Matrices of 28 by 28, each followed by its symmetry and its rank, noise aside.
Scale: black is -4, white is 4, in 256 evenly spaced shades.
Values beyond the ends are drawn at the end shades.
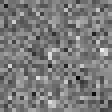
symmetric, rank seven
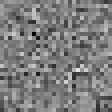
symmetric, rank seven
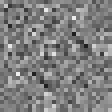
symmetric, rank seven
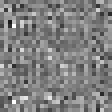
no symmetry, rank six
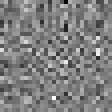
no symmetry, rank five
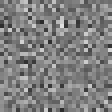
antisymmetric, rank six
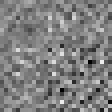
symmetric, rank six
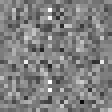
no symmetry, rank five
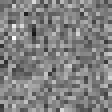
no symmetry, rank seven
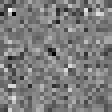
symmetric, rank five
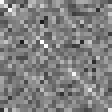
symmetric, rank six
